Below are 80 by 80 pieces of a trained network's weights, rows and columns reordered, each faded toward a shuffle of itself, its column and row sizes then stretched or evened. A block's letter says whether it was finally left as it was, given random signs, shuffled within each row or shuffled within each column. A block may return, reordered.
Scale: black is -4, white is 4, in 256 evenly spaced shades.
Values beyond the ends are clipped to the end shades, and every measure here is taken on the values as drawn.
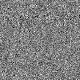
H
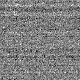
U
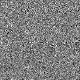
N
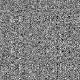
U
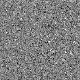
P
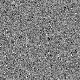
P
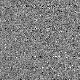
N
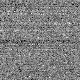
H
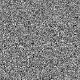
N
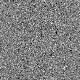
P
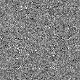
N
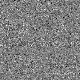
H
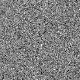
P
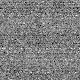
H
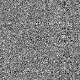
N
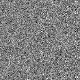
P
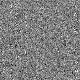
P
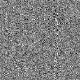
U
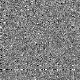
U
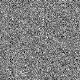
N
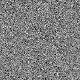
P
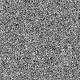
H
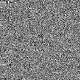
U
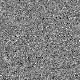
H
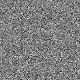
N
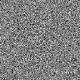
U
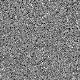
P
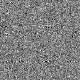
H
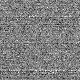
H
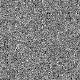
P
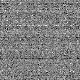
U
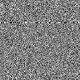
U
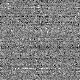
U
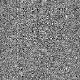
U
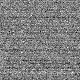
H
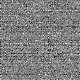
U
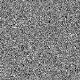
N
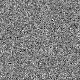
H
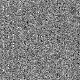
P
